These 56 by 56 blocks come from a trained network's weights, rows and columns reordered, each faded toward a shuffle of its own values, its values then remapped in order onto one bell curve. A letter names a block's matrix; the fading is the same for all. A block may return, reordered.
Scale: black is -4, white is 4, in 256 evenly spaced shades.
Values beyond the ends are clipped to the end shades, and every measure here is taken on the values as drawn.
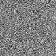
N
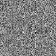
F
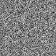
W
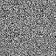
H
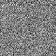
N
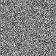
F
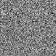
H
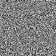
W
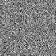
N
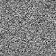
H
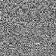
H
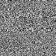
W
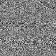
W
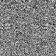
N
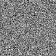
W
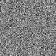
N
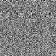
H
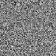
N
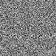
H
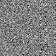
F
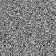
H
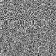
N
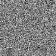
W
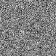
N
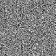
F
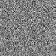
N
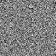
F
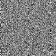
F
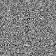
W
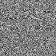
W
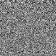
W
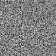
F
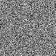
W
